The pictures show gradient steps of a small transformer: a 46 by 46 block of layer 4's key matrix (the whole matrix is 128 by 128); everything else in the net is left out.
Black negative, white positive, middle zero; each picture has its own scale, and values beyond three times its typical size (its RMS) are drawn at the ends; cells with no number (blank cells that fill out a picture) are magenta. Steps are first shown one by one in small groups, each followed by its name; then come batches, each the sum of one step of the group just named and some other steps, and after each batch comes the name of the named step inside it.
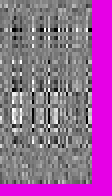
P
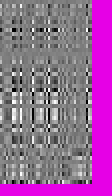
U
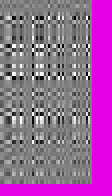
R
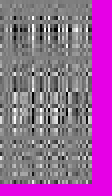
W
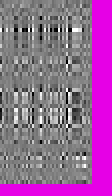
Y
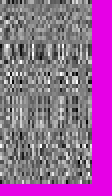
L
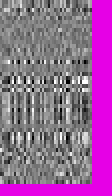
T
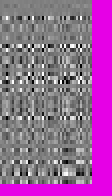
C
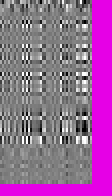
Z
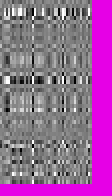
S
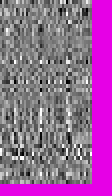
T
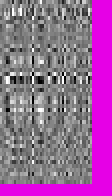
S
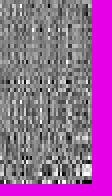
T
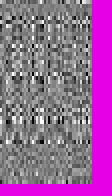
R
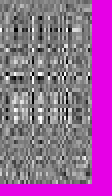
Y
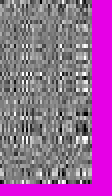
Z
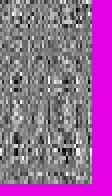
C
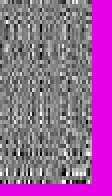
L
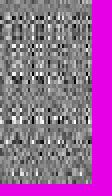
R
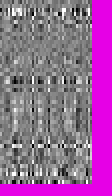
S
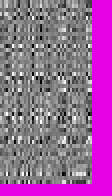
R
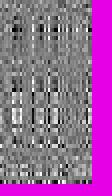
P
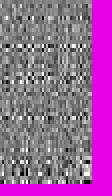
C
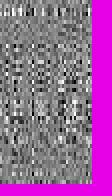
S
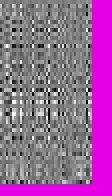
U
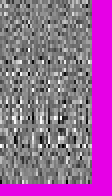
L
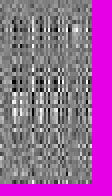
W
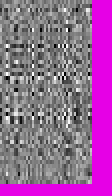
Y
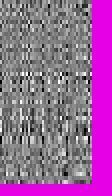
Z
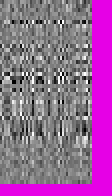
Z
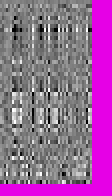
P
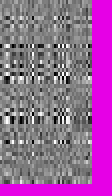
T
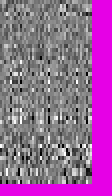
L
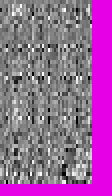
C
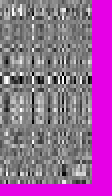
S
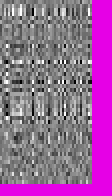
S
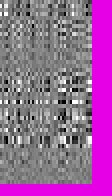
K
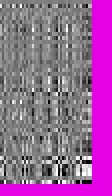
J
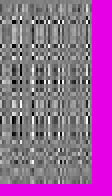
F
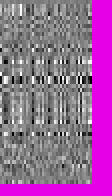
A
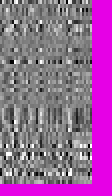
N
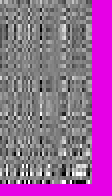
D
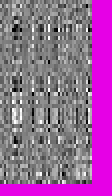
J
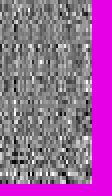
N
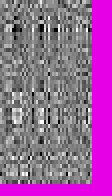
N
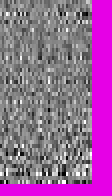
J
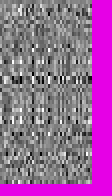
A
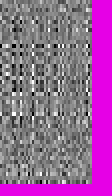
F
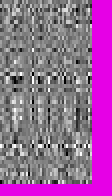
N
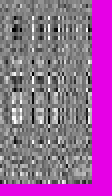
J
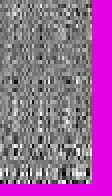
D
